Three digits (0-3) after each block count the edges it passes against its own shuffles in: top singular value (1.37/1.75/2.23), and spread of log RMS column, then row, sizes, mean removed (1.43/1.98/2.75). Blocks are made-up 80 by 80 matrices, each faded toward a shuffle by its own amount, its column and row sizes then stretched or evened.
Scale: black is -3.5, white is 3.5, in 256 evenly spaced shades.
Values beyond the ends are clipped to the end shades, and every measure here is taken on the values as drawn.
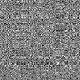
3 0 2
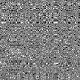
3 0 2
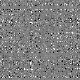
1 2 3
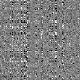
3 3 1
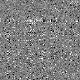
2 2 1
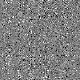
1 2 1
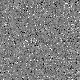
1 0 0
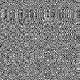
3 0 1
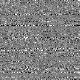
2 0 3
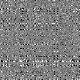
3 2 3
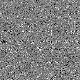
1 0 2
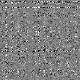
2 2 3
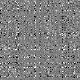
0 3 3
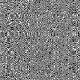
3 2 0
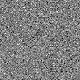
2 0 0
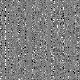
2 3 0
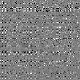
3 2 3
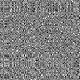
3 1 0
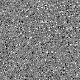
1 0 1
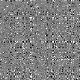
3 2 2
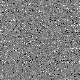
0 1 1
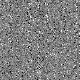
0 2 0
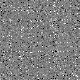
0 1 2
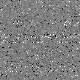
0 0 2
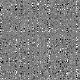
0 3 2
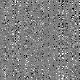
2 3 1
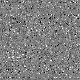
1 0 2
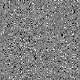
2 2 0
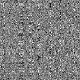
2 2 0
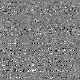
1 1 3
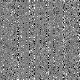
1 3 0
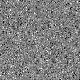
1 0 0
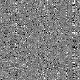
2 2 0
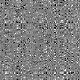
3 2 1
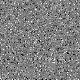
1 0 1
